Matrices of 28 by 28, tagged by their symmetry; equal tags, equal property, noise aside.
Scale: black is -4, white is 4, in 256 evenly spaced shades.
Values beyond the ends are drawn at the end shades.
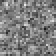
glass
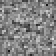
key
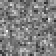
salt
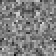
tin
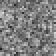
glass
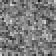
key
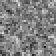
salt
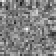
salt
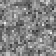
key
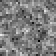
salt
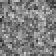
salt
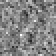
key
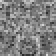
tin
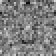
tin
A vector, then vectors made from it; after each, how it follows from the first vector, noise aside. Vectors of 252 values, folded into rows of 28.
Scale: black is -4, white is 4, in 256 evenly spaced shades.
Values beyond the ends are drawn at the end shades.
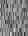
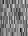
reversed.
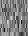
wrapped around.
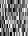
negated, scaled up.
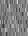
reversed, partly zeroed.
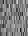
reversed.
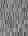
shrunk.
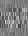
negated, partly zeroed.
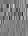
reversed, partly zeroed.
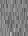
shrunk.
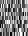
negated, scaled up.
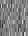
negated, partly zeroed.
